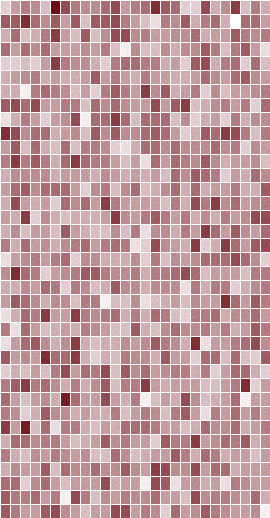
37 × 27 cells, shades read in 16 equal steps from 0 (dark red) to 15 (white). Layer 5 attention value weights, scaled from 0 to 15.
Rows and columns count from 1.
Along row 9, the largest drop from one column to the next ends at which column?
10
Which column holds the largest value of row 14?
9
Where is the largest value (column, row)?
24, 2
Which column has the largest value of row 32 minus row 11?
16
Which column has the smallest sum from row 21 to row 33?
5
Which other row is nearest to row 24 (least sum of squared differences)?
13
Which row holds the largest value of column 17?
37
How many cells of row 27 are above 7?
15
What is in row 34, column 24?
10
